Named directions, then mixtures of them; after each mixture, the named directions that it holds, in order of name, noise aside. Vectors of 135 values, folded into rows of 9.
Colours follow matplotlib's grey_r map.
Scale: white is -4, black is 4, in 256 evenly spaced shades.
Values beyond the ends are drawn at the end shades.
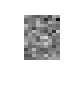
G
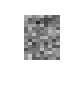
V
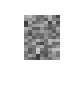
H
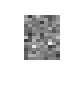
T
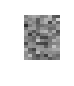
G, H.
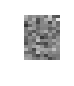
G, H.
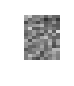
G, H, V.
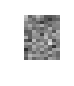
G, T, V.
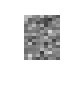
V.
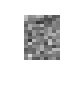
H, T, V.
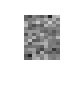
G, H, V.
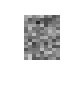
V.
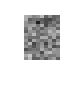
V.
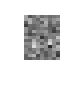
H, T, V.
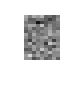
T, V.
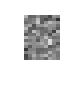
G, T.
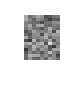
G, T, V.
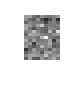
G, V.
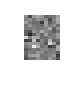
T.
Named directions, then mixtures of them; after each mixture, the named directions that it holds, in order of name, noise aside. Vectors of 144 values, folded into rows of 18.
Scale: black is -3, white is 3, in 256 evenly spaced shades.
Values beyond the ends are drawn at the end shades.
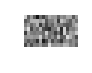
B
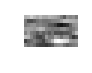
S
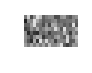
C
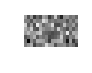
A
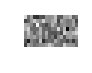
A, B.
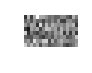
B, C.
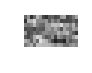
C, S.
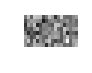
A, C.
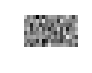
B.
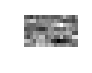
S.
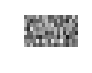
A, B.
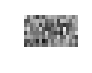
B, S.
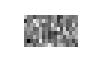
A, B, C.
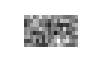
B, C, S.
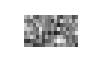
A, B, S.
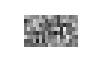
B, C, S.
